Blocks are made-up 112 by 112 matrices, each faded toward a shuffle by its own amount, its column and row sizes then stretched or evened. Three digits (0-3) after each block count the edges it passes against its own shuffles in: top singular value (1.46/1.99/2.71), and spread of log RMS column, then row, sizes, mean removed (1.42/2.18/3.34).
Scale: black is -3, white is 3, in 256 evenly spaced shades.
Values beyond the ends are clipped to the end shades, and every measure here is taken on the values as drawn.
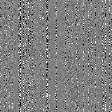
1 3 0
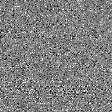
1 0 2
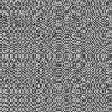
3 2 0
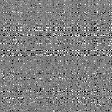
3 2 3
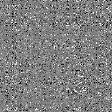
1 2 2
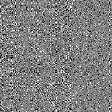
2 2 1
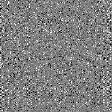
2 2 1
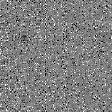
2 2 0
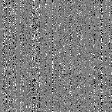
1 3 0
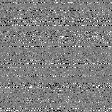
1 0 3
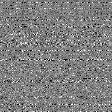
1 0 3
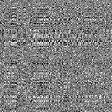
3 1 2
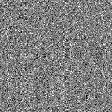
2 1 0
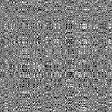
3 2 2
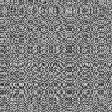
3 0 2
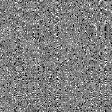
2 2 0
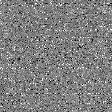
1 0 2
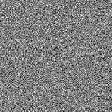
2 0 0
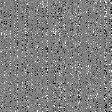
1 3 1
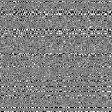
3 1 3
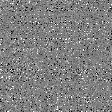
0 1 2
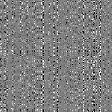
3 3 1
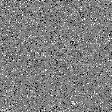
1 1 1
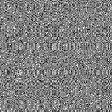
3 1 0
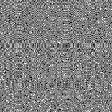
3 0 0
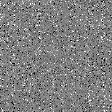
0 2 1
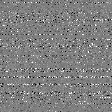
0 0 3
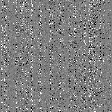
0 3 1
